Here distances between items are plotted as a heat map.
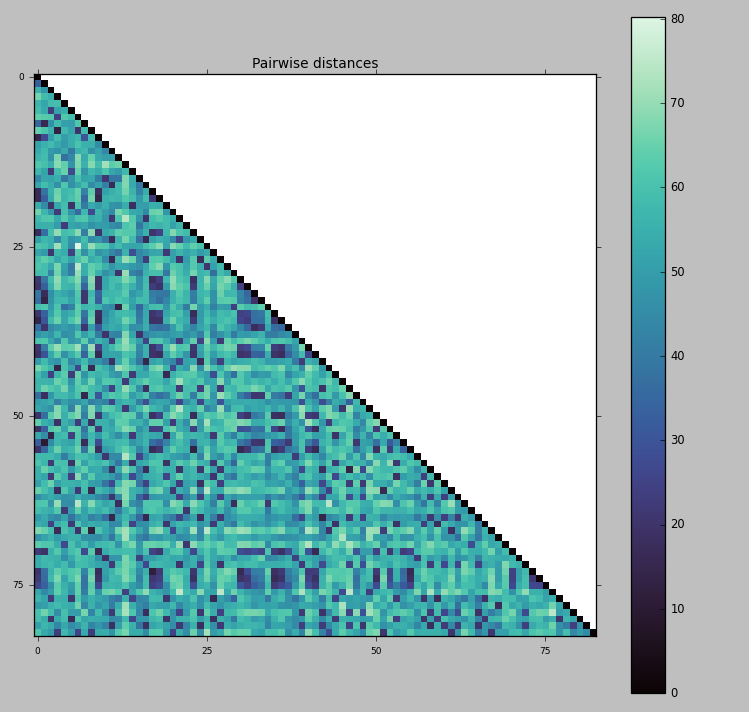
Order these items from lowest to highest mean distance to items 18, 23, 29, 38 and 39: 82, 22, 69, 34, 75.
75, 34, 22, 82, 69
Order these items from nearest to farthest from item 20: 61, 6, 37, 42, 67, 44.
61, 67, 6, 42, 37, 44
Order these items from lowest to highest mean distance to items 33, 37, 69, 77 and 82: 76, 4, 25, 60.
4, 76, 60, 25
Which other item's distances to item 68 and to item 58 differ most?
46
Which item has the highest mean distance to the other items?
13
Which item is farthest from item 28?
6
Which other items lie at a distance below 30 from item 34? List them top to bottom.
12, 29, 63
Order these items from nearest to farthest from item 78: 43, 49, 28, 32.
32, 28, 43, 49
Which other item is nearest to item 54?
1
